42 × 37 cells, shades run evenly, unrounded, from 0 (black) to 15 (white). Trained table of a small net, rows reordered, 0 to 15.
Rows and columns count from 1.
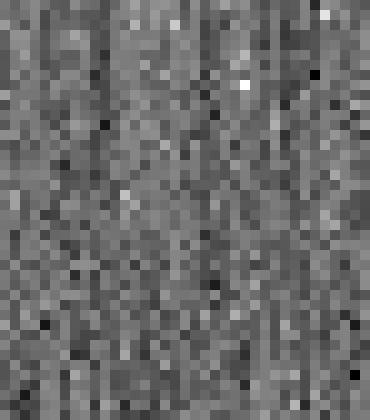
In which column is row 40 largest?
32
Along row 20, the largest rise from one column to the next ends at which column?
13
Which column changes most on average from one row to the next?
36
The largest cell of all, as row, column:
9, 25
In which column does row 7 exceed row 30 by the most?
24
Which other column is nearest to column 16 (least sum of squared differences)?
4
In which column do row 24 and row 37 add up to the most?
17
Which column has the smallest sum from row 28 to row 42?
31
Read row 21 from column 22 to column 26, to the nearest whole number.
9 5 7 5 5
